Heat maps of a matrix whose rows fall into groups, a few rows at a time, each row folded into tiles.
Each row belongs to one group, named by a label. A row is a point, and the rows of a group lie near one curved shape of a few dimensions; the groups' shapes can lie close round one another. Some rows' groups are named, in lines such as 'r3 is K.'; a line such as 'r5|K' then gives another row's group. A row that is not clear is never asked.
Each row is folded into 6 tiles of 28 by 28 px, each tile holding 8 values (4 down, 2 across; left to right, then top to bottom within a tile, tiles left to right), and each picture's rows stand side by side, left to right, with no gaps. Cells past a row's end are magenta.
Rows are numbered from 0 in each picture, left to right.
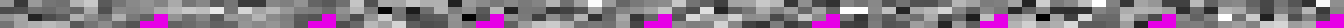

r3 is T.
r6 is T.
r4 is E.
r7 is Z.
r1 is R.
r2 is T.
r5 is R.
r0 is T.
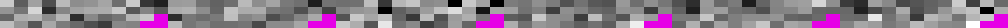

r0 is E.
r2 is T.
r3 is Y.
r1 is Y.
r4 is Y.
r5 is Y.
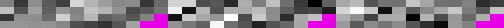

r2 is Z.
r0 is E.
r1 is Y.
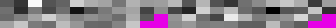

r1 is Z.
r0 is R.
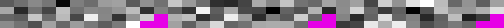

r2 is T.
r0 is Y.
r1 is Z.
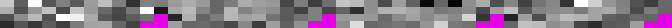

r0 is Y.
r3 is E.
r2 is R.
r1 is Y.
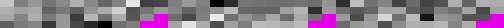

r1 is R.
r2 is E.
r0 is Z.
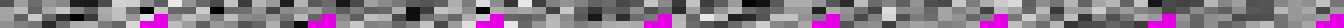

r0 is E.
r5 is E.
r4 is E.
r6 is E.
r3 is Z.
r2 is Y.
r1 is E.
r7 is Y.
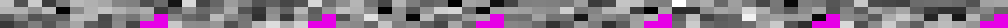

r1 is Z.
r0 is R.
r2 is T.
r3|E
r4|R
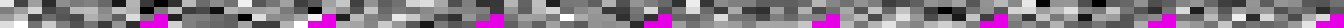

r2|E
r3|Y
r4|Z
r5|Z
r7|Y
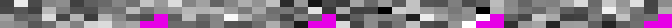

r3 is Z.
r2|Y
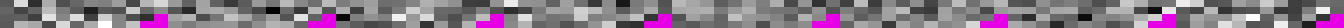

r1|Z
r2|Y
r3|R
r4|Y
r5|E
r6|E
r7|E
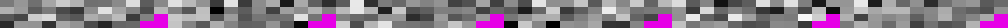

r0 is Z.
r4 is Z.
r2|Z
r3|Z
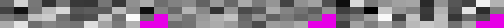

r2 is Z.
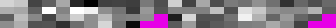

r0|R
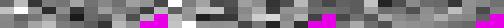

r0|Z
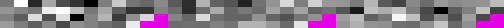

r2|Z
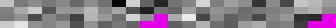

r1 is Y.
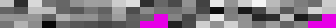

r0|Z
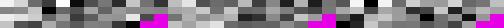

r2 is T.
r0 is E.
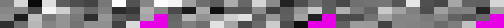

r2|E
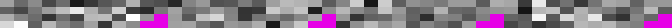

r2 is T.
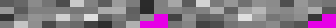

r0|E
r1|R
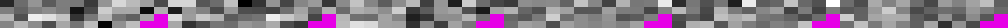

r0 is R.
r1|E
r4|E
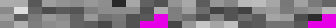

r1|T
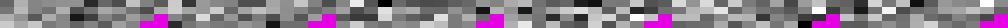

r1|R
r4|Y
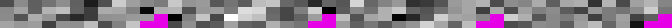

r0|E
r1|Y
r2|E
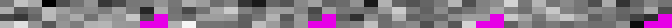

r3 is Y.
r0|R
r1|R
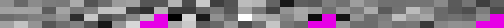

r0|E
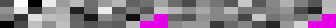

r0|T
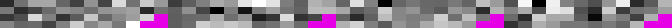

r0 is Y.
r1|T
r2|R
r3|T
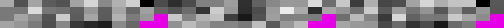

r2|Z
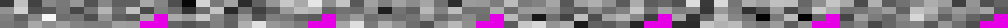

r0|Z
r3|T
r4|T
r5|R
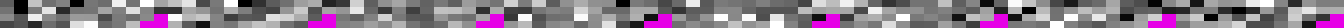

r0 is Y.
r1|E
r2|Z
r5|Y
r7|T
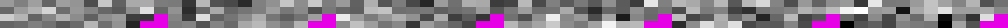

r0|Y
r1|Y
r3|Z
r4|T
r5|R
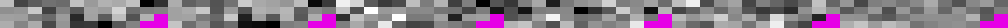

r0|Z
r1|Z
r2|Y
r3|R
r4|E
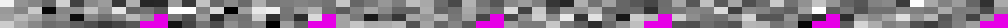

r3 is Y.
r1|R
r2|T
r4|Y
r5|E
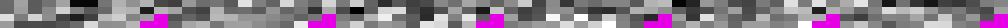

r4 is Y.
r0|E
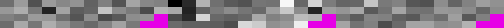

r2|Y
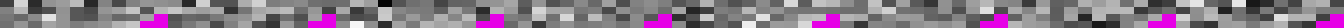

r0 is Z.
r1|R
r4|Y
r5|Y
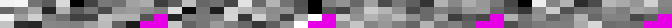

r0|E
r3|Y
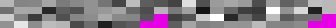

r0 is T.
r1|Z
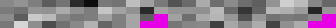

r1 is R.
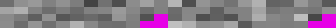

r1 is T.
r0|Y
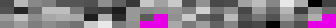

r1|Z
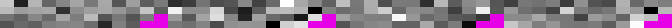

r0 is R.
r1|R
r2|Y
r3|Y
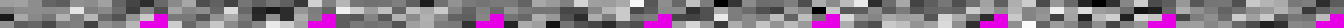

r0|Y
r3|Z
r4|R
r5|E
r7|E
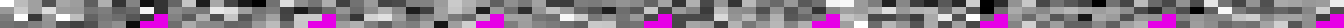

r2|R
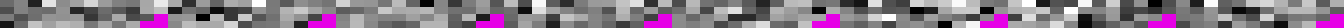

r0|T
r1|T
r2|R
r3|Z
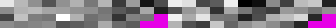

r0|Y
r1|E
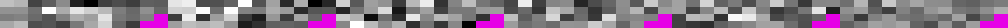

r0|R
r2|T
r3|E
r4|Y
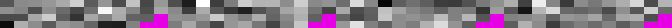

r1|R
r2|R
